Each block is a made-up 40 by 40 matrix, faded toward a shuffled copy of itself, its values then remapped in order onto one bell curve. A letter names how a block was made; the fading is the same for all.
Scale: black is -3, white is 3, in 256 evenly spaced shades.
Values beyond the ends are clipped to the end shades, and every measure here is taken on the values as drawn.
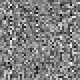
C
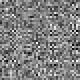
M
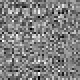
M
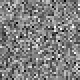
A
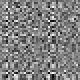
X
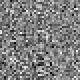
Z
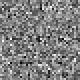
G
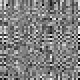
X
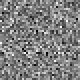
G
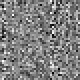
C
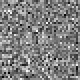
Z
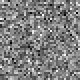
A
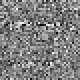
G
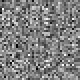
Z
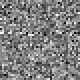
G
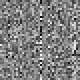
C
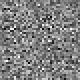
Z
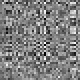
X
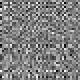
X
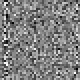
C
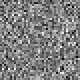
Z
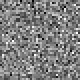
A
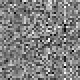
C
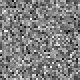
A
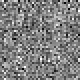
Z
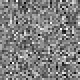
Z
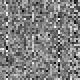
C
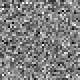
A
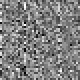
C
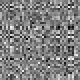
X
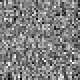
Z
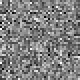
Z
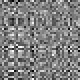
X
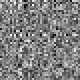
M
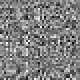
M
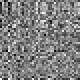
M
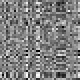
X
